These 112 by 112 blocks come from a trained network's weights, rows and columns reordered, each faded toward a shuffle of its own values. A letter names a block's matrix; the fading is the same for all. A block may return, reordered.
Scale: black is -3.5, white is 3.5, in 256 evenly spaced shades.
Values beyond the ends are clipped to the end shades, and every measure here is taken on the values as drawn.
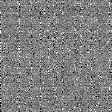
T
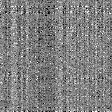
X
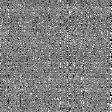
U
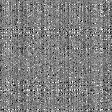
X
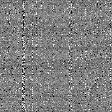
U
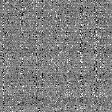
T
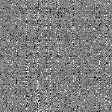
U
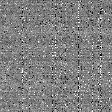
T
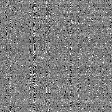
T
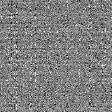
T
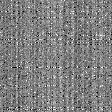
X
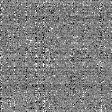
U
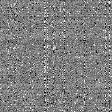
U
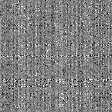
X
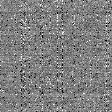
T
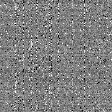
U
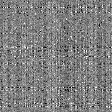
X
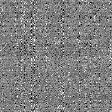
T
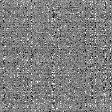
T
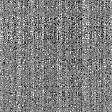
X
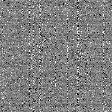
U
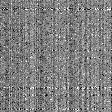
X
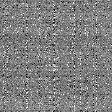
U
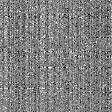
X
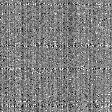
X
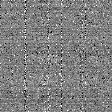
U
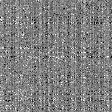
X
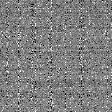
T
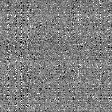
U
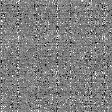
U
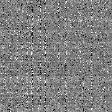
T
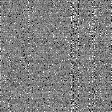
U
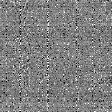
T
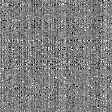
X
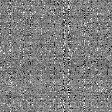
T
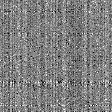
X
